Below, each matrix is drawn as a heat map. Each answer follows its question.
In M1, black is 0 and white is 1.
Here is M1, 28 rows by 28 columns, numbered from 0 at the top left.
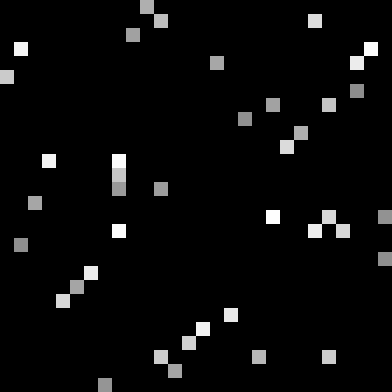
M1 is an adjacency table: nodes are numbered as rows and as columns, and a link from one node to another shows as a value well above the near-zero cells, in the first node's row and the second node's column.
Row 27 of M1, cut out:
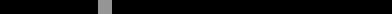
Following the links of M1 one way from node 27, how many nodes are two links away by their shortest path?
2
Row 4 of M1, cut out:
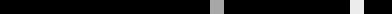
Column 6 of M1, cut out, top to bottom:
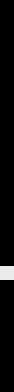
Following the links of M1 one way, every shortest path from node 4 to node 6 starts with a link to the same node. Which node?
node 15
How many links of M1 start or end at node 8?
5
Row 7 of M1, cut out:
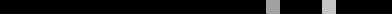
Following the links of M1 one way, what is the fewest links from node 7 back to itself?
6
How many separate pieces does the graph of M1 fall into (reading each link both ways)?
2
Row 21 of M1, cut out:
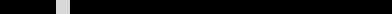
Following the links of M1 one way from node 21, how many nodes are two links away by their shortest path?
2
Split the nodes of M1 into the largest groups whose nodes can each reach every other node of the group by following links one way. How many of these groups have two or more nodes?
3
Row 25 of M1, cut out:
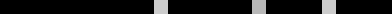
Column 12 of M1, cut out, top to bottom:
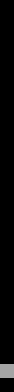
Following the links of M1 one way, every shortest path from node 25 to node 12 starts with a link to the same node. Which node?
node 11
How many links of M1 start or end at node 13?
3
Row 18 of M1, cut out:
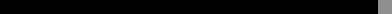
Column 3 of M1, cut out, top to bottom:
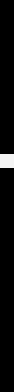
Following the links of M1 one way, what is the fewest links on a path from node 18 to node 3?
7
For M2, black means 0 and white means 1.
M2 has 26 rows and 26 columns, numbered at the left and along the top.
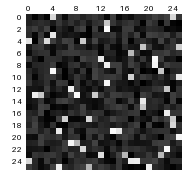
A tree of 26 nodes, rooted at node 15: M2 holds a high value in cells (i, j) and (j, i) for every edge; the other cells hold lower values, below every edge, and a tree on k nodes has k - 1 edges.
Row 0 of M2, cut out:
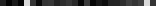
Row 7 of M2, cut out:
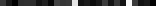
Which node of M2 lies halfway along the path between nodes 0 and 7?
22
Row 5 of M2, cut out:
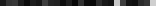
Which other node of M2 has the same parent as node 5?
14
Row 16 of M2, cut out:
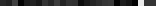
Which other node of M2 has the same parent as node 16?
12
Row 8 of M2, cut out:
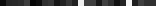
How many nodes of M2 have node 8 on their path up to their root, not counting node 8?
4
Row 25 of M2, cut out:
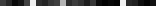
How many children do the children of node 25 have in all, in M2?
1
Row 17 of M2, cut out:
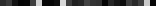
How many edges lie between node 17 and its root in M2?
5
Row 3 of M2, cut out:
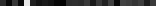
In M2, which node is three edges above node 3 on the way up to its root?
24
